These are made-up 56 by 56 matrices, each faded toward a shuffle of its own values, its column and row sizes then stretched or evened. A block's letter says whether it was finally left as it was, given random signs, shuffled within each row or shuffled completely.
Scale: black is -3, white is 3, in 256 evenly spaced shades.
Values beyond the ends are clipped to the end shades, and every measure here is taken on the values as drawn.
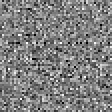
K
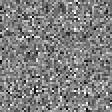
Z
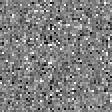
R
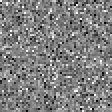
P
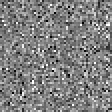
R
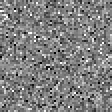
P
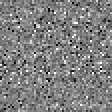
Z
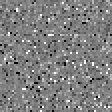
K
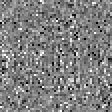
Z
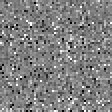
R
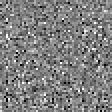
Z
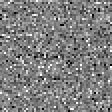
K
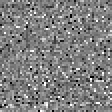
K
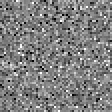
K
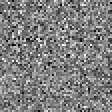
R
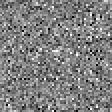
R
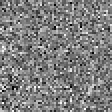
R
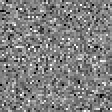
K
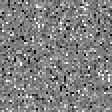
P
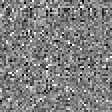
Z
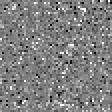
R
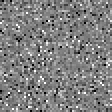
P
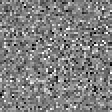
K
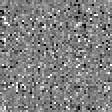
Z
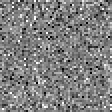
K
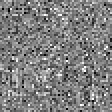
Z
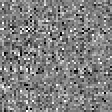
Z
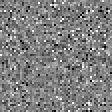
Z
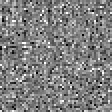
Z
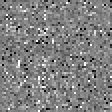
R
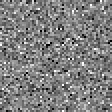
K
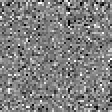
Z
